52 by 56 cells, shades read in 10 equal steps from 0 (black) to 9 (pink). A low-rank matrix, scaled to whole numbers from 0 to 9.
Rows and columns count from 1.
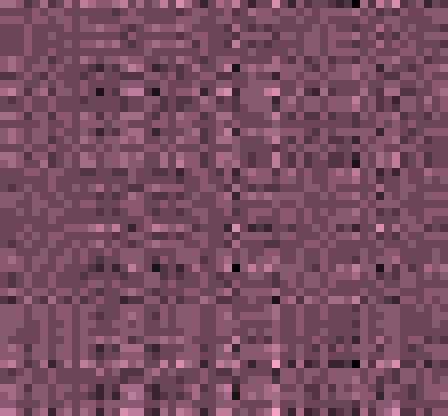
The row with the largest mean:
52
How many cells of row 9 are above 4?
30
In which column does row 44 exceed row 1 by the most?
45
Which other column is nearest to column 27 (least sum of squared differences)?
10
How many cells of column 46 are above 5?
4
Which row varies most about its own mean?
46
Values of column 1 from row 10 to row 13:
3 5 6 4
